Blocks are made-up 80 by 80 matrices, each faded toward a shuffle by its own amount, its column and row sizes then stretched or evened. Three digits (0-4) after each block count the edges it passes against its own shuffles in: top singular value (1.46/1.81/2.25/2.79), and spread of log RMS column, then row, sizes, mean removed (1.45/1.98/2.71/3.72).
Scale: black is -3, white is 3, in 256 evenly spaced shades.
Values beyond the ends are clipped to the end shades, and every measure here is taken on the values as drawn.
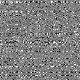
3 0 3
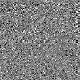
2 1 1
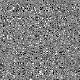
2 1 2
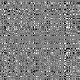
4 3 4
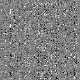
0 3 2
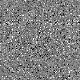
1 1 2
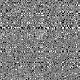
3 1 3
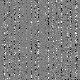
0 4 0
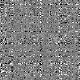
1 3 3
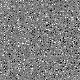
0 1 1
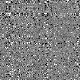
2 2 2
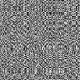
4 3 1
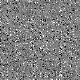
0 2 1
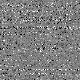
0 0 3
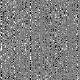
1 4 0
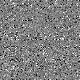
1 0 2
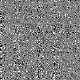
1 3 2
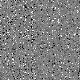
0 2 0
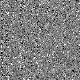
0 2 0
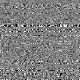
2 1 4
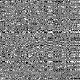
3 0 3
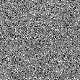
1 0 1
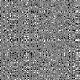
3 3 2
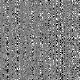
0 4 1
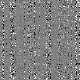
1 4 2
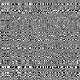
4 2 4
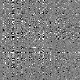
3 3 2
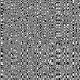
4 3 1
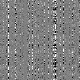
3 4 0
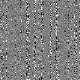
1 4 0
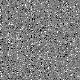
0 2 0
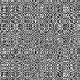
4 2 2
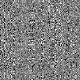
2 3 1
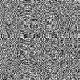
3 0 1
